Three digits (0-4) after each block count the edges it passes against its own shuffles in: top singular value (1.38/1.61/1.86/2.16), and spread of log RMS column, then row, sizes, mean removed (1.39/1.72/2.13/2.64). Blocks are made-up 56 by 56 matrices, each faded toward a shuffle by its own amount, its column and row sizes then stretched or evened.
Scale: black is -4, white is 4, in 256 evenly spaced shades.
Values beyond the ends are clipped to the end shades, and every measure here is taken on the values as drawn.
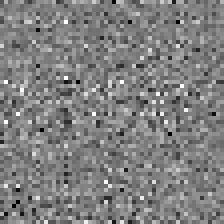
1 1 3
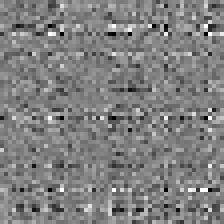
4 2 4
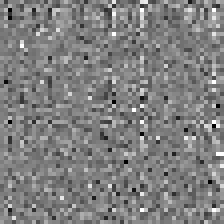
3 3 1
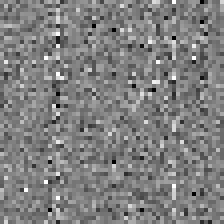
2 3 0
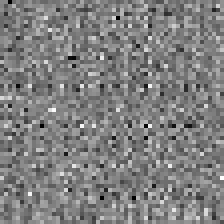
3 0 2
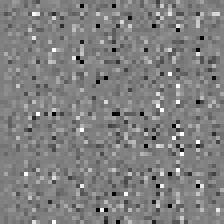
1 3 2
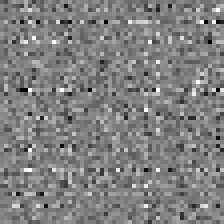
0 2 4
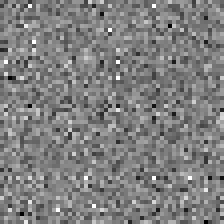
1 2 1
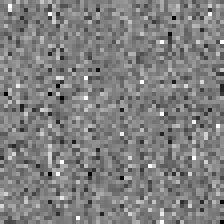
0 2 0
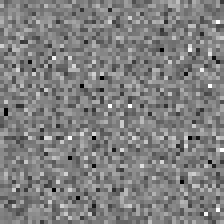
1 0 1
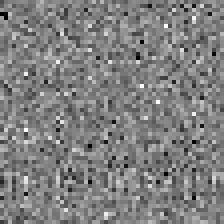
2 2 0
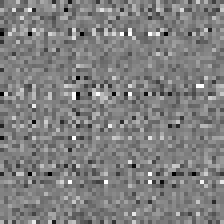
2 0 4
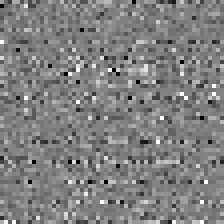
2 0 4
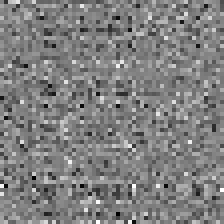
3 1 2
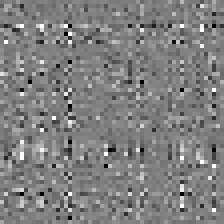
4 3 3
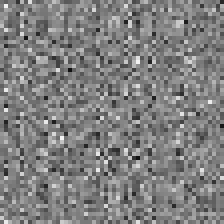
4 3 0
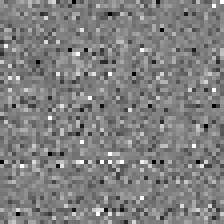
1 0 3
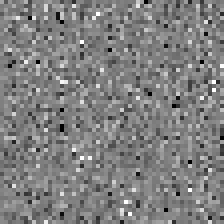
1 3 0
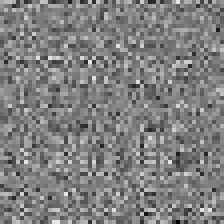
4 1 3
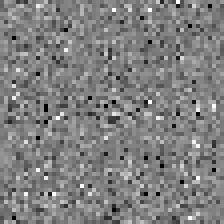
0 2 1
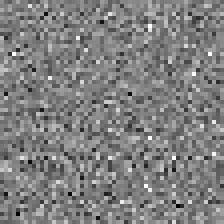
3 0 1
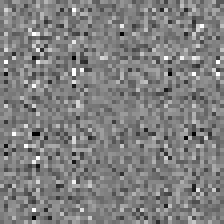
0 3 1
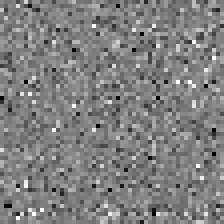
1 1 1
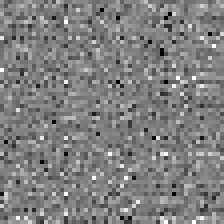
3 1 1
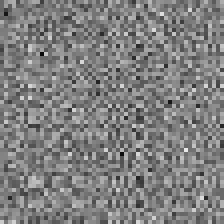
4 1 1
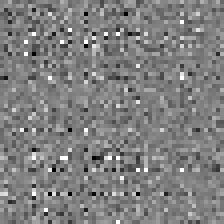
3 3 3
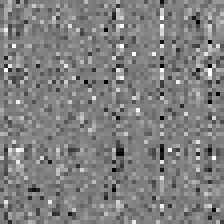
4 3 1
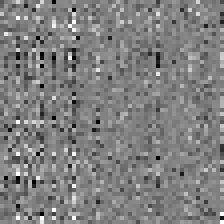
3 4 0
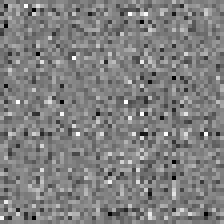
0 3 2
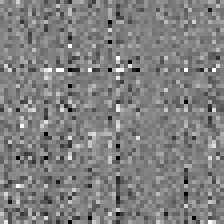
3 4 2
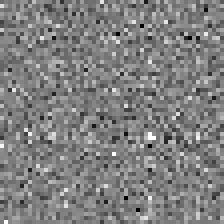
3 1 1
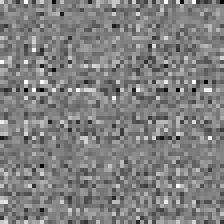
4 3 4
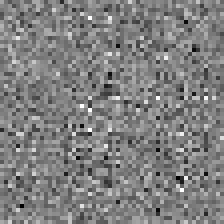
3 3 1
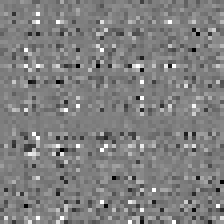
0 3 4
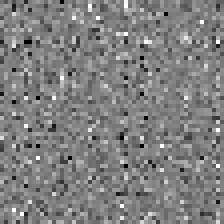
2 3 1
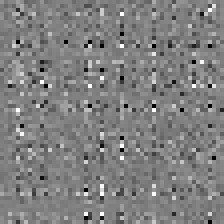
2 3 3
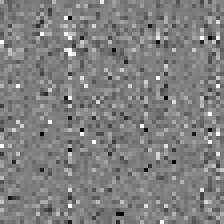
2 3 1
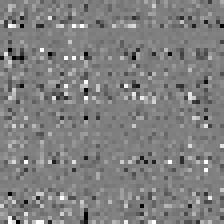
0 3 4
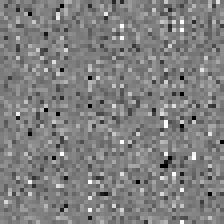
1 3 1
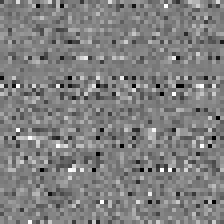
1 0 4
